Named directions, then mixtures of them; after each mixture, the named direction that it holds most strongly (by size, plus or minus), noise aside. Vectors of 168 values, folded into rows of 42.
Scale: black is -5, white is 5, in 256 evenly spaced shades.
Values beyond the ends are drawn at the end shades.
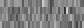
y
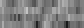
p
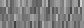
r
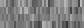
r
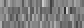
y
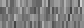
r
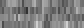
p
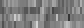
p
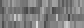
p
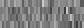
y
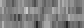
p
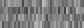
y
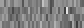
y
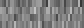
r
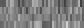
r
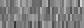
r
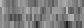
p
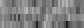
p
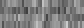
p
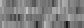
p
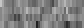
p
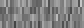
r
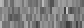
y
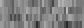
p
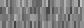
r
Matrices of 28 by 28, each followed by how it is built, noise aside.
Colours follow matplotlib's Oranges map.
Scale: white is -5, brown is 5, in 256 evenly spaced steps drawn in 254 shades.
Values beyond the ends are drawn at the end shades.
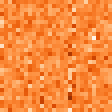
uneven columns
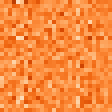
low rank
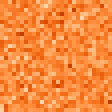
noise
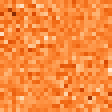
block diagonal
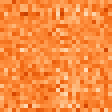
low rank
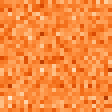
low rank
